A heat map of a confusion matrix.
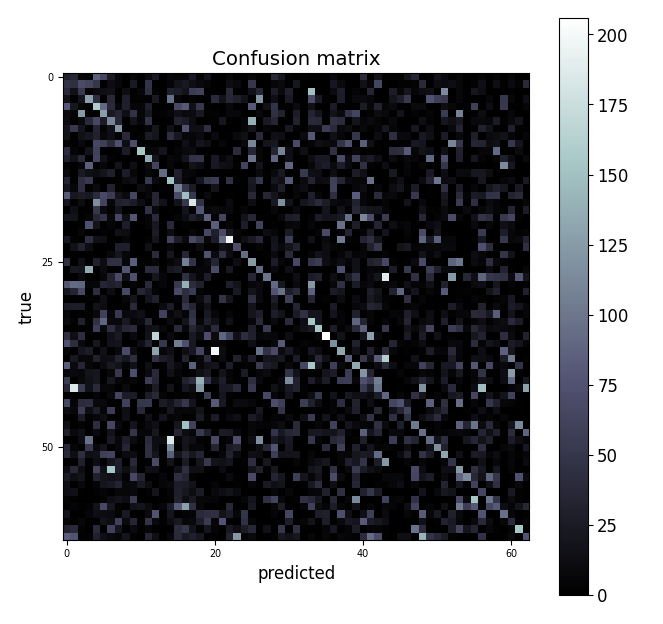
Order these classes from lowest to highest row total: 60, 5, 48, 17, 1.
1, 60, 5, 48, 17
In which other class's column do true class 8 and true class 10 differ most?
29
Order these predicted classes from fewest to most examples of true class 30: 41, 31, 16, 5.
31, 5, 41, 16
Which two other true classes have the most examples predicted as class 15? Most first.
36, 58
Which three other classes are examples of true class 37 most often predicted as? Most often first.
20, 12, 26
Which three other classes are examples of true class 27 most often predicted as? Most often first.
43, 52, 56
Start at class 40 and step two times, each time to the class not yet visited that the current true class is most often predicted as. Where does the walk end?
21
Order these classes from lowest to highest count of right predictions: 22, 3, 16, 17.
3, 16, 17, 22
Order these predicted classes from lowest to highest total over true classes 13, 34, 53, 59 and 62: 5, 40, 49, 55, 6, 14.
14, 5, 55, 49, 40, 6
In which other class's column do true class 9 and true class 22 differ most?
52
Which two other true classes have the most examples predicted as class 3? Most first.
26, 49
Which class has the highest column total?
16
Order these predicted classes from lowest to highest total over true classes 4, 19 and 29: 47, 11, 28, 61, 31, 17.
61, 47, 11, 31, 17, 28
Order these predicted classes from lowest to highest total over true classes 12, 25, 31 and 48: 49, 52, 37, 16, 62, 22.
49, 22, 37, 62, 52, 16
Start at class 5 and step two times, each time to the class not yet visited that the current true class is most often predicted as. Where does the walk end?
33
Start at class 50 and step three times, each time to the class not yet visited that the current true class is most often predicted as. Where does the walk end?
18
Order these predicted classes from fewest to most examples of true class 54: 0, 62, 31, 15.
62, 0, 15, 31
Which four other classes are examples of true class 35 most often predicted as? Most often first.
12, 41, 21, 19
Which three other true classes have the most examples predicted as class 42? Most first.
41, 51, 38
